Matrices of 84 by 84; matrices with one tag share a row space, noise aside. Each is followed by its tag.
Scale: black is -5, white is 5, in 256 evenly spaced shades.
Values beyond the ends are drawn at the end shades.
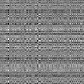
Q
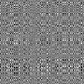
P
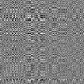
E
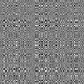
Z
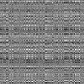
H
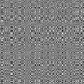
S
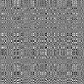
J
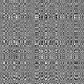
Z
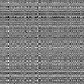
Q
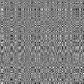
S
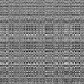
H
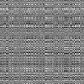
H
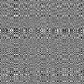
P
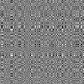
S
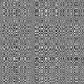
Z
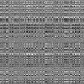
H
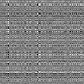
Q
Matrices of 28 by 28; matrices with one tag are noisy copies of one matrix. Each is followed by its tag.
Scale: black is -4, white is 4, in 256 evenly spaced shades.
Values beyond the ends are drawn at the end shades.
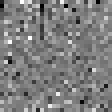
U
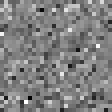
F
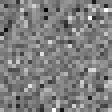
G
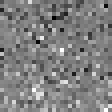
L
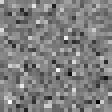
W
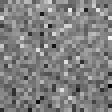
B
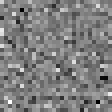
W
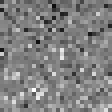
L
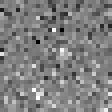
L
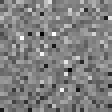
B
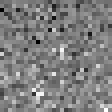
L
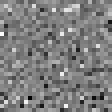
F
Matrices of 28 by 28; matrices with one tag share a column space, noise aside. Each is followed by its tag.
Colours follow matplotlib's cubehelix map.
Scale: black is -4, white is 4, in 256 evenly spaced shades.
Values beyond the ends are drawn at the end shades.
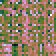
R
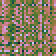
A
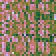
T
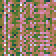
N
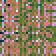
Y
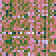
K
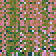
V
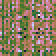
K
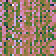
Y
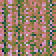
A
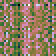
Y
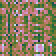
R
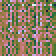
Y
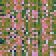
K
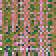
V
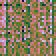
Y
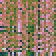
V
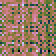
A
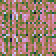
T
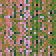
K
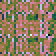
T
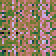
K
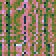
R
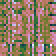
R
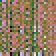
V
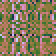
T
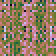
Y
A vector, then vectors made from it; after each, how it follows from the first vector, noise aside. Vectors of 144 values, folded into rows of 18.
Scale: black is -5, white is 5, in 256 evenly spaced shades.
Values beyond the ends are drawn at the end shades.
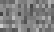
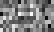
wrapped around, scaled up.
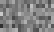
negated.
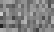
negated.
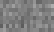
reversed, shrunk.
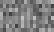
reversed, negated.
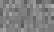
reversed, shrunk.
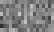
negated.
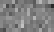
reversed, negated, partly zeroed.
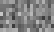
negated.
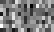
scaled up.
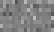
reversed, negated, partly zeroed.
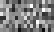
wrapped around, scaled up.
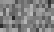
negated.
